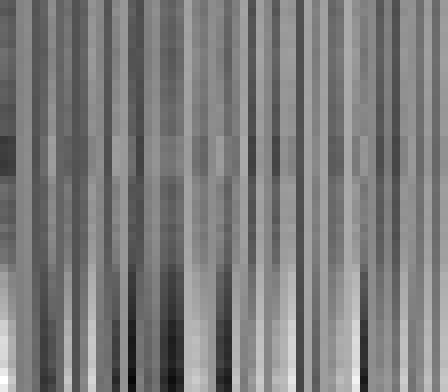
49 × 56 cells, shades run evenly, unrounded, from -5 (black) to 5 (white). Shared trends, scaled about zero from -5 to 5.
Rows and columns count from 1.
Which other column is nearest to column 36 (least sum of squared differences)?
54
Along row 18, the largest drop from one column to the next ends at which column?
32
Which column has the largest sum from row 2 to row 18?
44
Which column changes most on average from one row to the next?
1
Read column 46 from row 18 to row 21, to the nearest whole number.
1 1 1 1
